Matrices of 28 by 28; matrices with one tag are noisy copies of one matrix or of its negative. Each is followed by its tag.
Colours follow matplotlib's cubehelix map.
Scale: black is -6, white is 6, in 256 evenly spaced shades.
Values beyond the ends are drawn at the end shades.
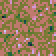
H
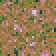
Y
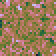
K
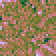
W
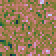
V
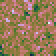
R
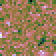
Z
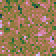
K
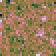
K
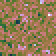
V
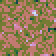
Y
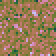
Y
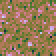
H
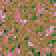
H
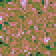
W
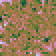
W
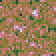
Y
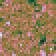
Z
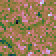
V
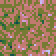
V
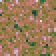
Y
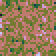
K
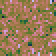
H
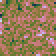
K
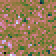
V
